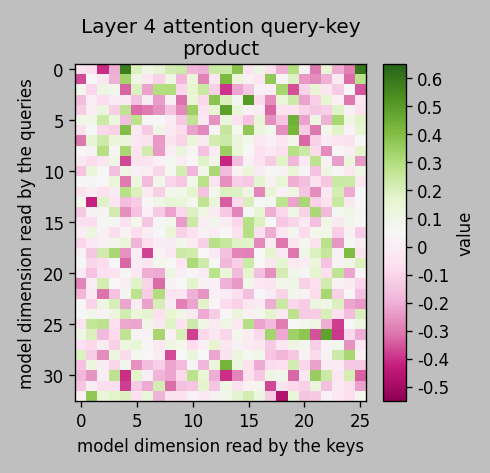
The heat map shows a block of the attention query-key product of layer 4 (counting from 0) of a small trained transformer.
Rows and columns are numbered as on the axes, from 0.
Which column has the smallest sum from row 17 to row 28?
6
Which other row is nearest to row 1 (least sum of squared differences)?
12
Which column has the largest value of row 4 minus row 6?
10
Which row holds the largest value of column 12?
3
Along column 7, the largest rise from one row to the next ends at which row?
22
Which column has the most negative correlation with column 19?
11
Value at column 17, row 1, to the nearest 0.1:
0.4
